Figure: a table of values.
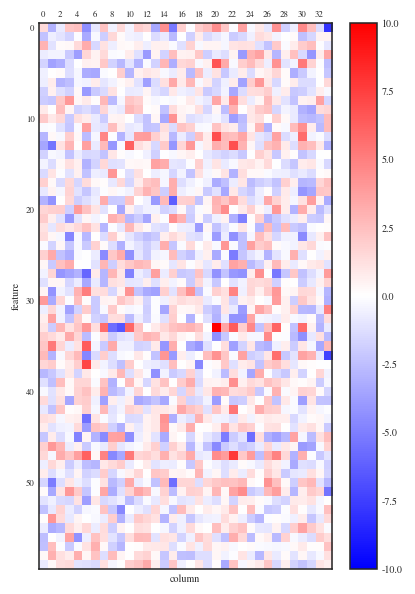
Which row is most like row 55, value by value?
2
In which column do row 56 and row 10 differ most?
22
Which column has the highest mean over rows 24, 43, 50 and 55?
14
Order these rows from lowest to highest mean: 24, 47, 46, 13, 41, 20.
41, 46, 24, 20, 13, 47
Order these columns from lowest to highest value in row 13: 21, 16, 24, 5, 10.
24, 16, 21, 5, 10
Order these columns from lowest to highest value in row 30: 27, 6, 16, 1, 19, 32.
1, 6, 19, 32, 16, 27
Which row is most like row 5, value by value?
48
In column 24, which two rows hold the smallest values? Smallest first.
45, 38
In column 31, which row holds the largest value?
19
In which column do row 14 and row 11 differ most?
30
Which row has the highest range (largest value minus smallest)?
33
